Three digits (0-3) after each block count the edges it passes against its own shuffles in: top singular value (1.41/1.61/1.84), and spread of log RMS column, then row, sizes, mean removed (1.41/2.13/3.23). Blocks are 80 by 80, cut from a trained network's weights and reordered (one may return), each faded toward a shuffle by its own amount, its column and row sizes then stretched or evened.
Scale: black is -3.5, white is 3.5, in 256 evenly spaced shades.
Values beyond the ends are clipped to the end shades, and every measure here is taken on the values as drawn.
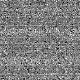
1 1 1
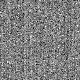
0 0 0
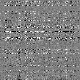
2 2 3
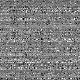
2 1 2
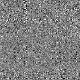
1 1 2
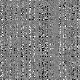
2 3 2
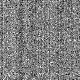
2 0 1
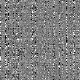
1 3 0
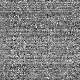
3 1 0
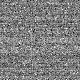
1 0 0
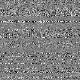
1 1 3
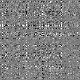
3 2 3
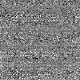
0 0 2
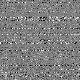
0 0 3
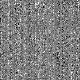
1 2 1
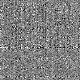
1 1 2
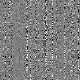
2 3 1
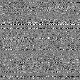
2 0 3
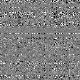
0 2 3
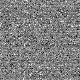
0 0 1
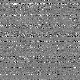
0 1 3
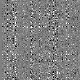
0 3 2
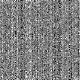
3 2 1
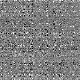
1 2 2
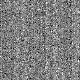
1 1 0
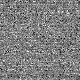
0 0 1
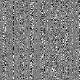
2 3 1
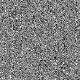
0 2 0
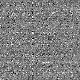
0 1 1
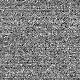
1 0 0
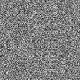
3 0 1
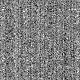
2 0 1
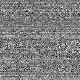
2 0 2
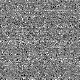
0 1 1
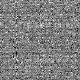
1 2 0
